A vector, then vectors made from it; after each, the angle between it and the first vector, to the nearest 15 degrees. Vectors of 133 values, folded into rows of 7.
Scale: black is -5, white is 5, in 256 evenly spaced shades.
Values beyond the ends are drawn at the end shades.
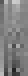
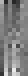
165 degrees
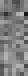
120 degrees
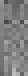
135 degrees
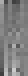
165 degrees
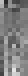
150 degrees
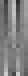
105 degrees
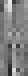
105 degrees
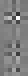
105 degrees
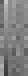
45 degrees
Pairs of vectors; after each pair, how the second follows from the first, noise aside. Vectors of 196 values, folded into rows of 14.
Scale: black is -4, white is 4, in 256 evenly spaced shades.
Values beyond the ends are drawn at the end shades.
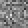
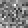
reversed, negated.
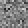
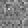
negated, shrunk.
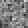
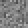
wrapped around, shrunk.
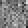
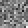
sign-scrambled.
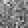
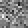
wrapped around.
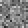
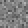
reversed, negated, shrunk.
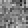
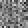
sign-scrambled.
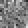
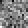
reversed, negated.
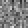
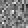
wrapped around.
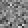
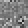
wrapped around, negated, partly zeroed.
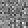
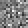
wrapped around.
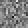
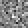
sign-scrambled.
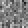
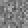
wrapped around, negated, shrunk.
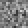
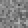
wrapped around, negated, shrunk.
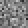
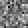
wrapped around.
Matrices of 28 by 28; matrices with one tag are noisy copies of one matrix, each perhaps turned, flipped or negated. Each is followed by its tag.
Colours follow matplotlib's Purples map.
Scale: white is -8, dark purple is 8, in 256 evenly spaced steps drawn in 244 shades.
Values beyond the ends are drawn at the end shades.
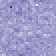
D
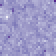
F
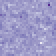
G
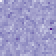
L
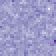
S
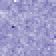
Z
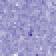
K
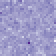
Z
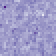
G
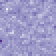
S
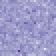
D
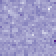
S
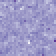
Z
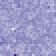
Z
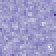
S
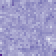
F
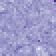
F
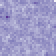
F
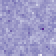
Z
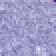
F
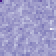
L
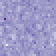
D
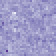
G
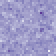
G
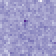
K
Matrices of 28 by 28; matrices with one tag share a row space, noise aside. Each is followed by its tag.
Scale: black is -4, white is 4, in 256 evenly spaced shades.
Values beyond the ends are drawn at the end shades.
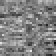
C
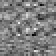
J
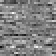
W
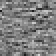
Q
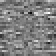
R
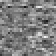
Q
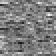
C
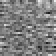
C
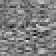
J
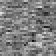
Q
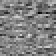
C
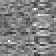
J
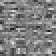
W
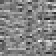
C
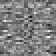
R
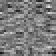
R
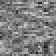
Q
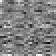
R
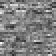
W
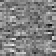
W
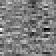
Q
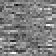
W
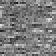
W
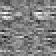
R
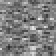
Q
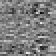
J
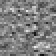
J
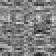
R
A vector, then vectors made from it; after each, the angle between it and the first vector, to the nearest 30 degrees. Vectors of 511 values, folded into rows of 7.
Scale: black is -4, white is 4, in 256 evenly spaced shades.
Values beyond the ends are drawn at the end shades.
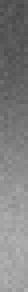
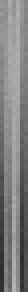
120 degrees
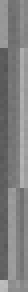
90 degrees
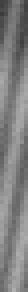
60 degrees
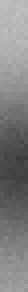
120 degrees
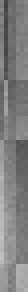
60 degrees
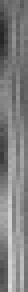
60 degrees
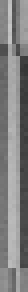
90 degrees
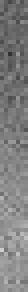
30 degrees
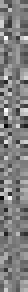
90 degrees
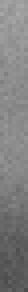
150 degrees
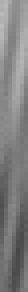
150 degrees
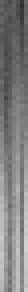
30 degrees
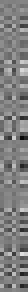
90 degrees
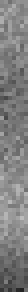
90 degrees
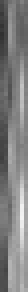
60 degrees
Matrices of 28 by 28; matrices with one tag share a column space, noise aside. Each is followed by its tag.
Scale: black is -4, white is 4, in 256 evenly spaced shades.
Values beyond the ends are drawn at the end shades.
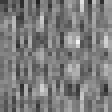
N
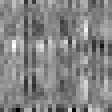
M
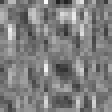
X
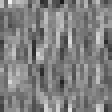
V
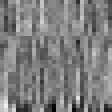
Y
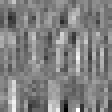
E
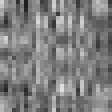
N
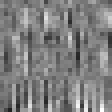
E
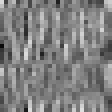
V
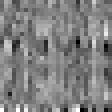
M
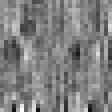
Y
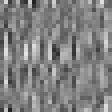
V
